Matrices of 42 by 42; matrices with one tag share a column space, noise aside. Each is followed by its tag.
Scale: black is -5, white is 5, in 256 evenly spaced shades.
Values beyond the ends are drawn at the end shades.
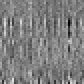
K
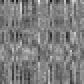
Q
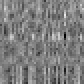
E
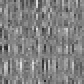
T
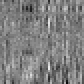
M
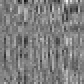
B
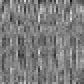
B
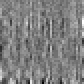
K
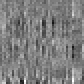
K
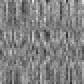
Q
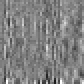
K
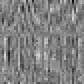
B
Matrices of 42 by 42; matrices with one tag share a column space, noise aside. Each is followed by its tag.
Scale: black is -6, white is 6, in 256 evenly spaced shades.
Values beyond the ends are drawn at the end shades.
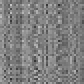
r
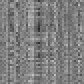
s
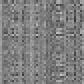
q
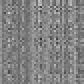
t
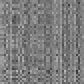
r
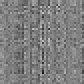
t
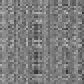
t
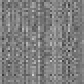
s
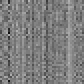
q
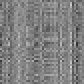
s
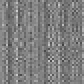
s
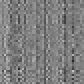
r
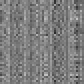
q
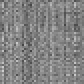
s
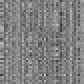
s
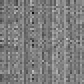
t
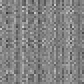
t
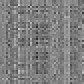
t
